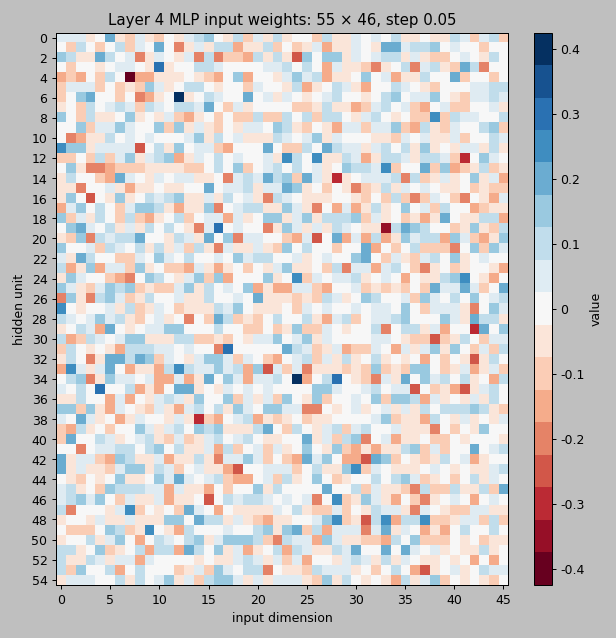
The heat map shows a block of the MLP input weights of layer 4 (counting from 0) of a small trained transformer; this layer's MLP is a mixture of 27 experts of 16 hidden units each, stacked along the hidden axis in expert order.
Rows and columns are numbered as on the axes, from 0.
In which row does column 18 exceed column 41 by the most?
12
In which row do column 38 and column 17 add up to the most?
31
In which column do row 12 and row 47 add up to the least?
41
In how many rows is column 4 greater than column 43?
24
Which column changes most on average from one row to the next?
37
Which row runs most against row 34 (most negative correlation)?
14
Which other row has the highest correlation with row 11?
2
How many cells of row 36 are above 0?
19
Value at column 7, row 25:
0.15
